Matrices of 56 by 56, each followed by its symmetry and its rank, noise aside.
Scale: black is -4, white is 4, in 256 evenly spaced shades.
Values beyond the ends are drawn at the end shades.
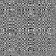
antisymmetric, rank two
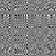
no symmetry, rank two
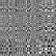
antisymmetric, rank two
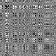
symmetric, rank two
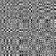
antisymmetric, rank two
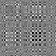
symmetric, rank one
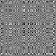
symmetric, rank two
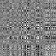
symmetric, rank two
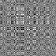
no symmetry, rank two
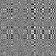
no symmetry, rank one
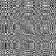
antisymmetric, rank two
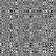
no symmetry, rank three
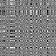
antisymmetric, rank two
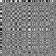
symmetric, rank one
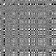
symmetric, rank one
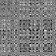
symmetric, rank two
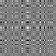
symmetric, rank one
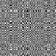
no symmetry, rank two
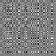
no symmetry, rank two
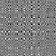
antisymmetric, rank two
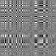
symmetric, rank one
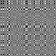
symmetric, rank one
